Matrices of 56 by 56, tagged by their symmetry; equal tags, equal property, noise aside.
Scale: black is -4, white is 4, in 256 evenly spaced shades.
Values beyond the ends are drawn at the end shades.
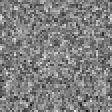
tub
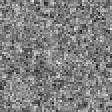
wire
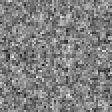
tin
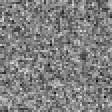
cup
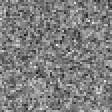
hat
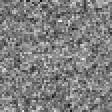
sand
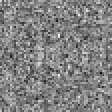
tin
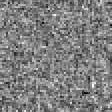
cup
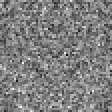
tub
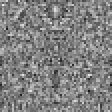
tub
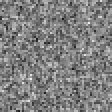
hat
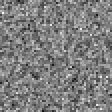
hat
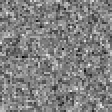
wire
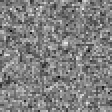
cup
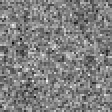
sand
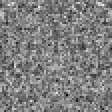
tub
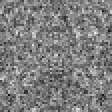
tub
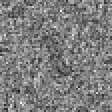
sand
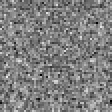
tub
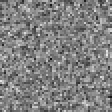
sand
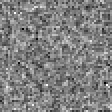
cup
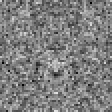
tub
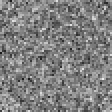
wire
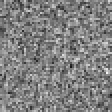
hat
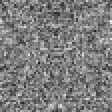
tub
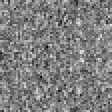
tin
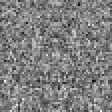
tub
